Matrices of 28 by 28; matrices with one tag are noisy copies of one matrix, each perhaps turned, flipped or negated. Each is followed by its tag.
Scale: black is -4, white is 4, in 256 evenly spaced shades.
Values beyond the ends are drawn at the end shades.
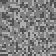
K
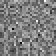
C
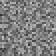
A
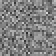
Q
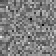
A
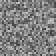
A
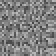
A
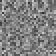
A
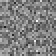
A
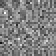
K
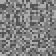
Q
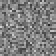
Q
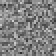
C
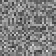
Q
